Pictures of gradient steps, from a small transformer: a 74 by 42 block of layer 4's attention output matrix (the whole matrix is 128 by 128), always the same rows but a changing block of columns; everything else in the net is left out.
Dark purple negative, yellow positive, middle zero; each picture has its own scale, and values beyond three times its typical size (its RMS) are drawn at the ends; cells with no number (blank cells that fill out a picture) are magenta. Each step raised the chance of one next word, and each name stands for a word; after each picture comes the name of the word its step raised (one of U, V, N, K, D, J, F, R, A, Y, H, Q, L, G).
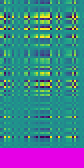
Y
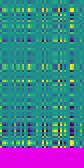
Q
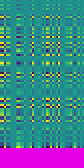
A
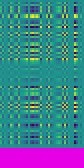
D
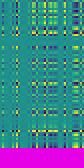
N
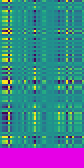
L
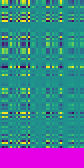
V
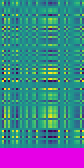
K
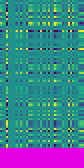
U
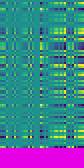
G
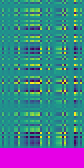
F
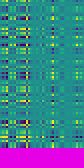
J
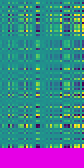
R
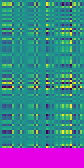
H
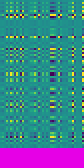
J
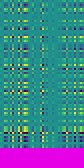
F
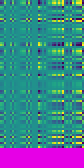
V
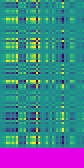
L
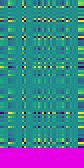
V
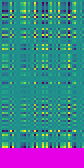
N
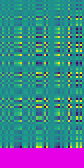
A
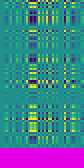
L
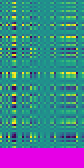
J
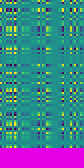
F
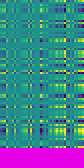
Q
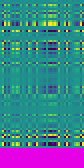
U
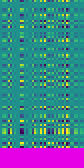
Q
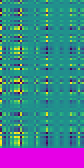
F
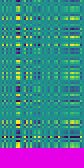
J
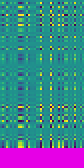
R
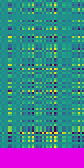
F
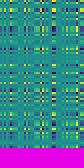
F
